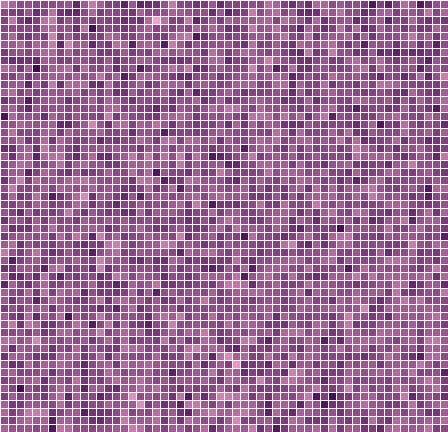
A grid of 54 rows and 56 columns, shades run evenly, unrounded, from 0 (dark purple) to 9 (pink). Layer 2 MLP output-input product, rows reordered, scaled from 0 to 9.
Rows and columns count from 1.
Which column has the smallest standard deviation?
33
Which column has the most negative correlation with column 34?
5
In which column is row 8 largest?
34
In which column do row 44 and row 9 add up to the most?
24
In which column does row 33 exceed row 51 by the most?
41
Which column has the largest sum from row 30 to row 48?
50
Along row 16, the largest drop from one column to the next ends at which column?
48
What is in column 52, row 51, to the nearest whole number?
6
